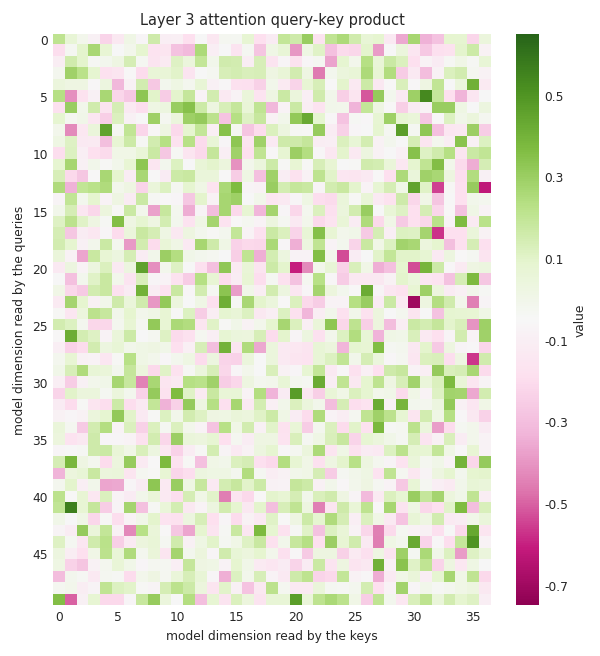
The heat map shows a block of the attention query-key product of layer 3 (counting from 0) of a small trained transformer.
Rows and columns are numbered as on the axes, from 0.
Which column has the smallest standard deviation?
19
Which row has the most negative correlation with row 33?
44
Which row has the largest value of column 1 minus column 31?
41
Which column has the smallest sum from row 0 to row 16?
23
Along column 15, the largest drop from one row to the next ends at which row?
11
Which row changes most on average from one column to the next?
20
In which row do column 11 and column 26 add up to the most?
6
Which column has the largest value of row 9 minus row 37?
17
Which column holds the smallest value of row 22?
15
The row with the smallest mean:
1
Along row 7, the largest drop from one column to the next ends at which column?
14
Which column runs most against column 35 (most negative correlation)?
36
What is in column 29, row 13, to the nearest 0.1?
0
